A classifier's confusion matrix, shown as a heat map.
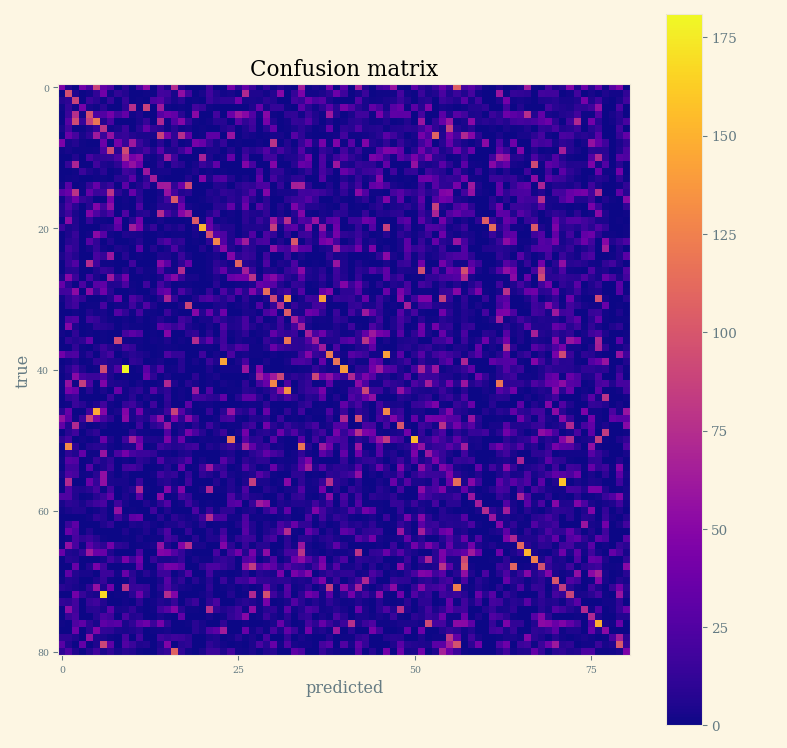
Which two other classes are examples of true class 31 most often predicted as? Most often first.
18, 49
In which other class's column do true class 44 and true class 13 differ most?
77
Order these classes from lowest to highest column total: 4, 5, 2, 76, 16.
16, 4, 5, 2, 76
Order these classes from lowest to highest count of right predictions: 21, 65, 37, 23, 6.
23, 37, 6, 21, 65
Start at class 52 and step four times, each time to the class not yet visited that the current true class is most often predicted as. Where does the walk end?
30
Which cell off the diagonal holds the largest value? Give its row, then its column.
40, 9
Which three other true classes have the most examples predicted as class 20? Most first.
10, 13, 8
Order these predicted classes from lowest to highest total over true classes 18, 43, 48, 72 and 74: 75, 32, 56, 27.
75, 56, 27, 32
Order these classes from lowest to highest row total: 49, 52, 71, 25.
52, 25, 49, 71
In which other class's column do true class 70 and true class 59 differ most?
43
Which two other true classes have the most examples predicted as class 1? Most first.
51, 56
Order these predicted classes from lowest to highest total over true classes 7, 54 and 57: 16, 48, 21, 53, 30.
16, 30, 48, 53, 21
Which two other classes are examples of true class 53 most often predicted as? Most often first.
65, 35
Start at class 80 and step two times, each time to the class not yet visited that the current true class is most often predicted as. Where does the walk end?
68
